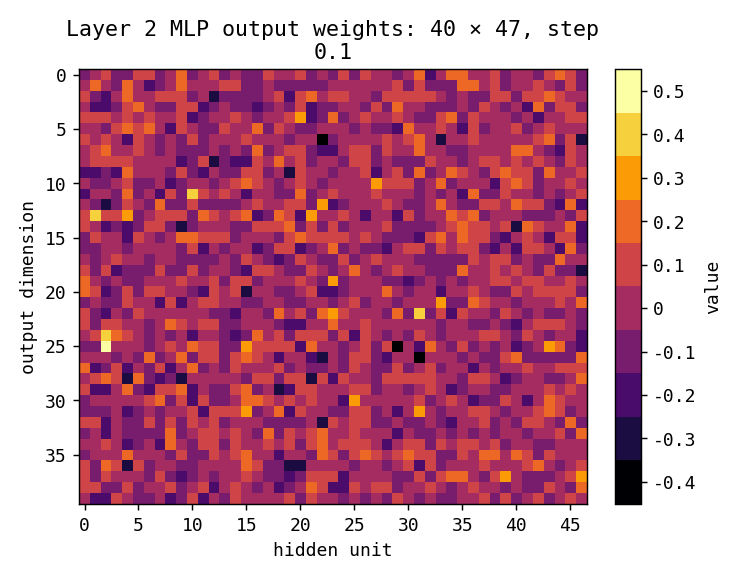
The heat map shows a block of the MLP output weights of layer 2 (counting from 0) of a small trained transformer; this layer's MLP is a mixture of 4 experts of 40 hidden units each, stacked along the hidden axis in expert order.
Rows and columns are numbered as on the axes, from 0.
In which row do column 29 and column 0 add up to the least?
25
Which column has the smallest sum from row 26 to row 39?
18
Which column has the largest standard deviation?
2
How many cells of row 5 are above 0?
13
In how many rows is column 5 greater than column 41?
9
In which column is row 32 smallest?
22
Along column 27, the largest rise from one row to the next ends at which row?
10
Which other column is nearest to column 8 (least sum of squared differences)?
11
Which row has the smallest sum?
3
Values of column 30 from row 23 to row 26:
0 -0.1 0 0
